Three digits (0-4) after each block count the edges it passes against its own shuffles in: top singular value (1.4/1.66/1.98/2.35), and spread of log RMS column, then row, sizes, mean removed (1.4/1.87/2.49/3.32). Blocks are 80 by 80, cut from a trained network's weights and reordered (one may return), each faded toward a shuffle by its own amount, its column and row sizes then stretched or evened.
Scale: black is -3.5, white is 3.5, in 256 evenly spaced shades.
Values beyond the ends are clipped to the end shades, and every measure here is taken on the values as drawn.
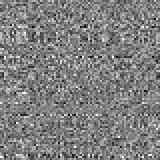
3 0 3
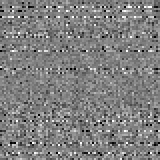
2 0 4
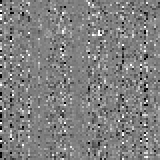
2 4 0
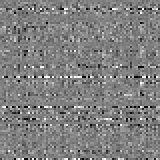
3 1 4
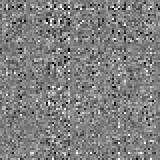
1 3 3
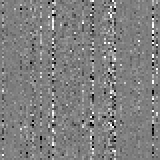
1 4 0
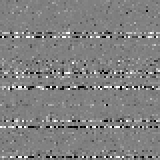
4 0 4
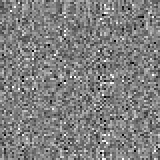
3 2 0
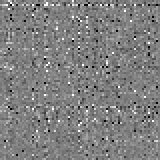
2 3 2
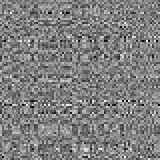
4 0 3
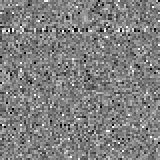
2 0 1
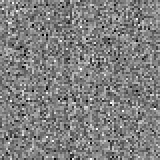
0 1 0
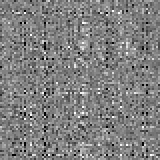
3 3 3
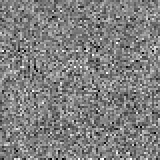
1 0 2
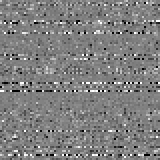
3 0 4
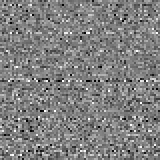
0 0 4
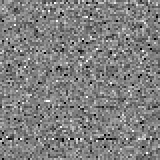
2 0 1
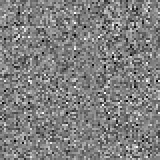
0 3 1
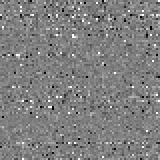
0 1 3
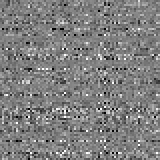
3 2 4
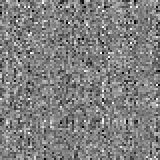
2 3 2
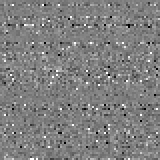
0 1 3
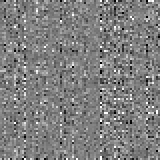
2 4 2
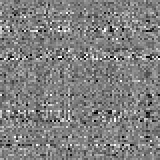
2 1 4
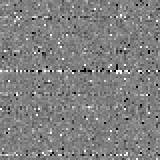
3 2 2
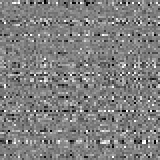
4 2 4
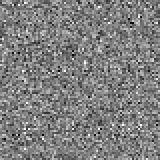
2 1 1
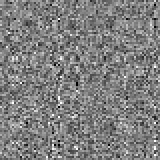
3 2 1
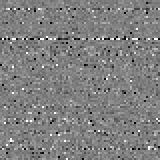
2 0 3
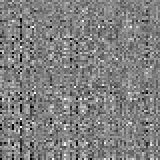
4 3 3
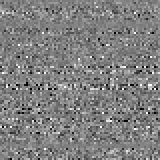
0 0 4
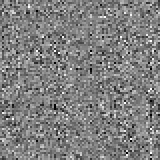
0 3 2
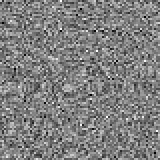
3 0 0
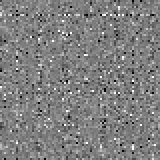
2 3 1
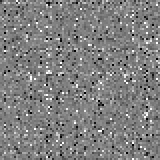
2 3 0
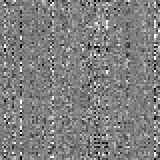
2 4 2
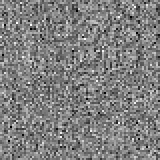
2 0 0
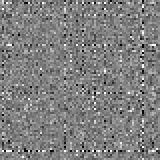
4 3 2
